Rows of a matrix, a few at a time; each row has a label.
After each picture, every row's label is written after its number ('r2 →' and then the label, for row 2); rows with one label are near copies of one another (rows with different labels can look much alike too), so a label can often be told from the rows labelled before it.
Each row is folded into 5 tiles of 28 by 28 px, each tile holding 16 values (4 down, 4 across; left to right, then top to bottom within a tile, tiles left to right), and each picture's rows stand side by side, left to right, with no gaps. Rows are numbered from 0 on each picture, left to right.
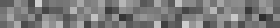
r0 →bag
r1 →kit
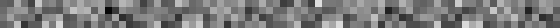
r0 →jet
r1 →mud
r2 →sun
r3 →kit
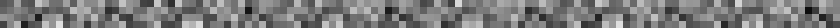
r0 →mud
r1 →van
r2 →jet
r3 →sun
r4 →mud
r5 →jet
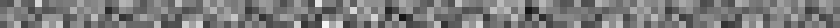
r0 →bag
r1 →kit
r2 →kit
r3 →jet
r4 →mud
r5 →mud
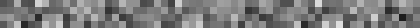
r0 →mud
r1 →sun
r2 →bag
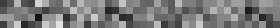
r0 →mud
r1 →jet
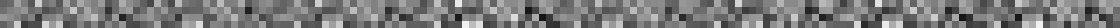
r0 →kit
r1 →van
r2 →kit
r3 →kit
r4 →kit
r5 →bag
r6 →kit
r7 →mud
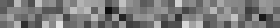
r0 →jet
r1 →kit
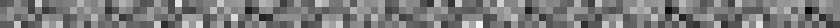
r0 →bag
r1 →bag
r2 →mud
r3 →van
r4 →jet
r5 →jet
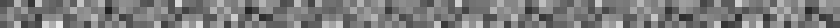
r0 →van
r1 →bag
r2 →van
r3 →bag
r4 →bag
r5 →mud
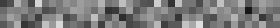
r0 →sun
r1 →van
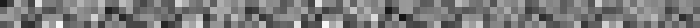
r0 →sun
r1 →mud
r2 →kit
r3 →mud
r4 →kit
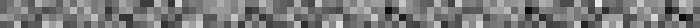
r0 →kit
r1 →sun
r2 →jet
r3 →jet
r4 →bag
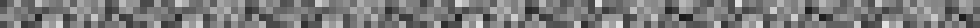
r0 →mud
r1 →mud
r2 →mud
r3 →mud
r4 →bag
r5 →bag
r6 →kit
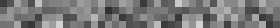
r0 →sun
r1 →mud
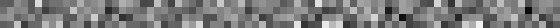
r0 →bag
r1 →van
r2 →kit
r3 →van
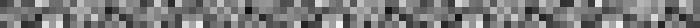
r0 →mud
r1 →van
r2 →mud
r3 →mud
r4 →sun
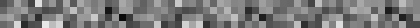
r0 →kit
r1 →kit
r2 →jet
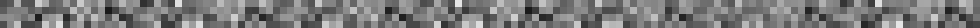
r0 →mud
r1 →sun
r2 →kit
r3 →bag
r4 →kit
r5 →jet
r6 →sun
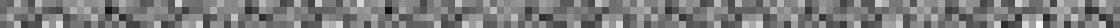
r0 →jet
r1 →bag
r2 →van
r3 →kit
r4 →mud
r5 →van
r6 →mud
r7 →mud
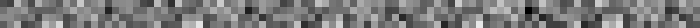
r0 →van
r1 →van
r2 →mud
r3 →jet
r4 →mud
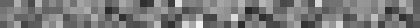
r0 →jet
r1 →sun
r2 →sun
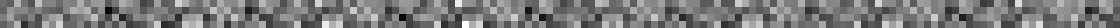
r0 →jet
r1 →mud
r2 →kit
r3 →kit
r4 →mud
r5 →mud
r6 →kit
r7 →sun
